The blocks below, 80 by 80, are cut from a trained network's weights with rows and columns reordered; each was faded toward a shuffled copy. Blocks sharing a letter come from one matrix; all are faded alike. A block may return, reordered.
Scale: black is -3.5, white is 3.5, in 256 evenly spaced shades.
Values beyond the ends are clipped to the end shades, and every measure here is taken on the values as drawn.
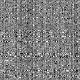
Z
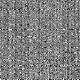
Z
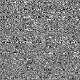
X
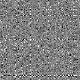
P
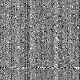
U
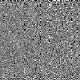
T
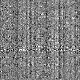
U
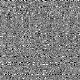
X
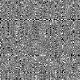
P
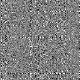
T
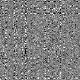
T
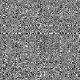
P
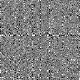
T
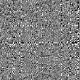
T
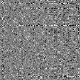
P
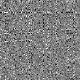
T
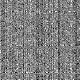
U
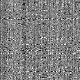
Z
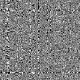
T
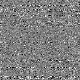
X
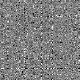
T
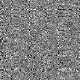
T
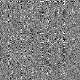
T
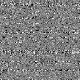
X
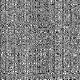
Z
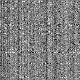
U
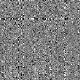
T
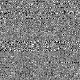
X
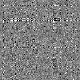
P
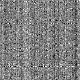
U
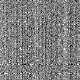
U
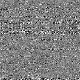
X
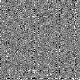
T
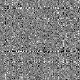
P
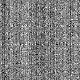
U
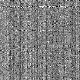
U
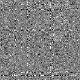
T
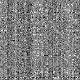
Z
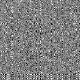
T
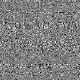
X
